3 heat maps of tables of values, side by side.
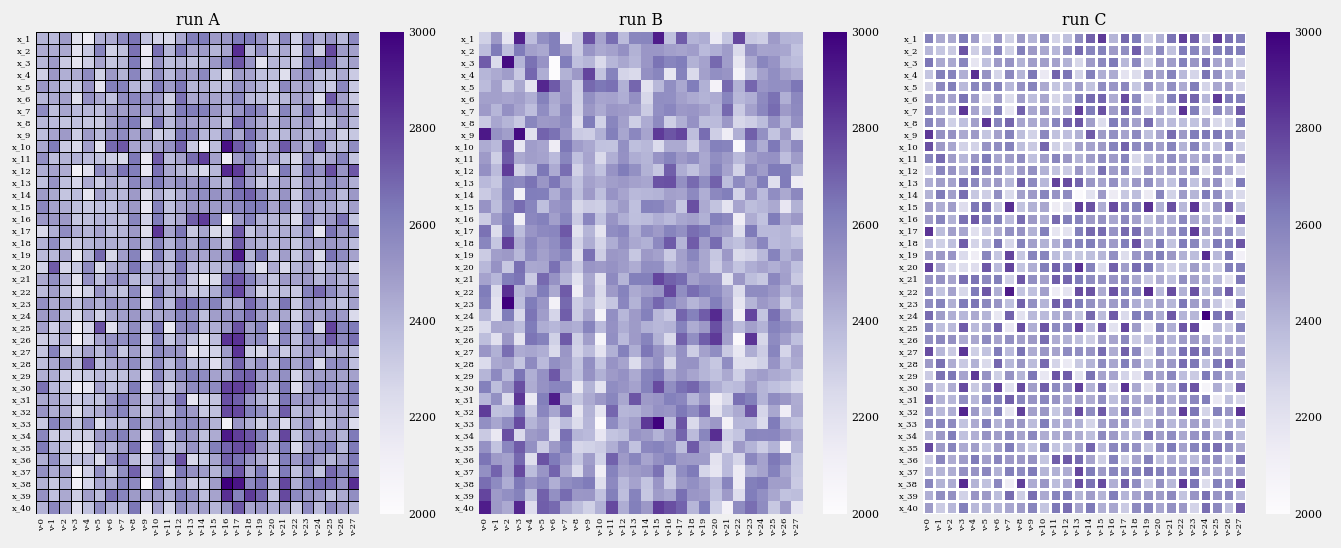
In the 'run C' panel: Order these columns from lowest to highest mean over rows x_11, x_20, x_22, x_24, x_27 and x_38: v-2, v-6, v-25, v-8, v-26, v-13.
v-2, v-6, v-8, v-25, v-26, v-13
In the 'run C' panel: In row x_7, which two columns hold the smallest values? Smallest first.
v-7, v-24
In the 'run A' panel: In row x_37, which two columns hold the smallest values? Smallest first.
v-3, v-11
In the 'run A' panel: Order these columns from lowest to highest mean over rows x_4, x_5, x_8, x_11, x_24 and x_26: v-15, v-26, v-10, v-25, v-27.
v-27, v-15, v-25, v-26, v-10
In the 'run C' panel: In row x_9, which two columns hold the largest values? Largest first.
v-0, v-14
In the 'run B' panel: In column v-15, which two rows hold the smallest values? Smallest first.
x_10, x_12
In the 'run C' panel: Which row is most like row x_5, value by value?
x_12
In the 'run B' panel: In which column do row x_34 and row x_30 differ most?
v-3
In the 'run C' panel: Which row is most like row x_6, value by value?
x_1
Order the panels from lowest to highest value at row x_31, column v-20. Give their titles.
run B, run A, run C
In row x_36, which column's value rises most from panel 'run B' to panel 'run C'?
v-4
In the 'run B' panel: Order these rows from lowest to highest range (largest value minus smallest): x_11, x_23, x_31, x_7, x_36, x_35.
x_7, x_11, x_36, x_35, x_31, x_23
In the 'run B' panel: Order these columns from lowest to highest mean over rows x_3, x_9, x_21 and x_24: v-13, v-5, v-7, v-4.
v-4, v-13, v-7, v-5
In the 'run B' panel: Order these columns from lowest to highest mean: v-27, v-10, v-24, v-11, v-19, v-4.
v-10, v-27, v-24, v-4, v-19, v-11
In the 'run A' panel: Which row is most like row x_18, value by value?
x_13
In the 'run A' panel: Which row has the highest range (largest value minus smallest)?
x_38
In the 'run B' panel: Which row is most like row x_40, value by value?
x_9
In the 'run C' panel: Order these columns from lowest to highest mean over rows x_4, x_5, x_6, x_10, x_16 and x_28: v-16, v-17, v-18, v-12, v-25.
v-12, v-18, v-16, v-25, v-17
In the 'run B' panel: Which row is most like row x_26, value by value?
x_24
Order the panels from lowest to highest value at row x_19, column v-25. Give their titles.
run C, run B, run A
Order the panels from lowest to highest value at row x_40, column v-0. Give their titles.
run A, run C, run B
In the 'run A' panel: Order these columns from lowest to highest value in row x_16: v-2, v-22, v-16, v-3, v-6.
v-16, v-22, v-3, v-6, v-2
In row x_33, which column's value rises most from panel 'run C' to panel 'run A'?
v-14
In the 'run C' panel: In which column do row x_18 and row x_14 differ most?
v-13
